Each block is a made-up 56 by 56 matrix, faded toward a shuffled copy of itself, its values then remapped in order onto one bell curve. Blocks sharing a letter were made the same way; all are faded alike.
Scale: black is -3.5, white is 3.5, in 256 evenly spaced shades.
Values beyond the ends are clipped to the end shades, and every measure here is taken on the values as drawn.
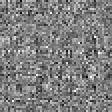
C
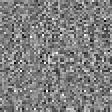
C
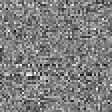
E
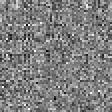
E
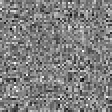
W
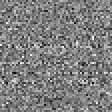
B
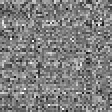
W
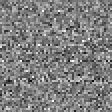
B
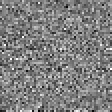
B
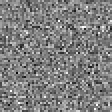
B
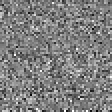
B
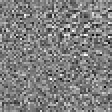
C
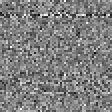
B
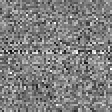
C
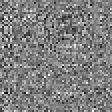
C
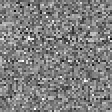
B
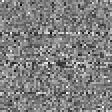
B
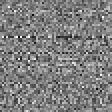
E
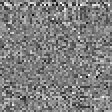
E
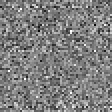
B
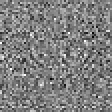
W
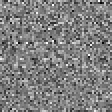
B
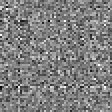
E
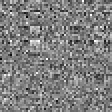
E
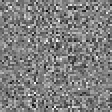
C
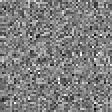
W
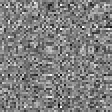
E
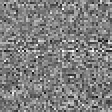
E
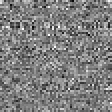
E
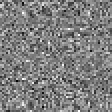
W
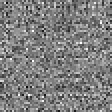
C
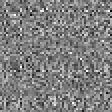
C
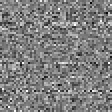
E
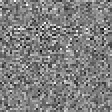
E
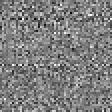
E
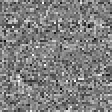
B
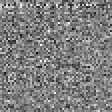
E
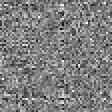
W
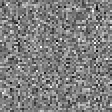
W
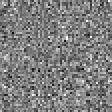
W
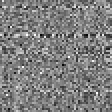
C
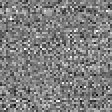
W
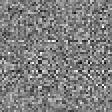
C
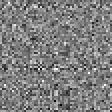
C
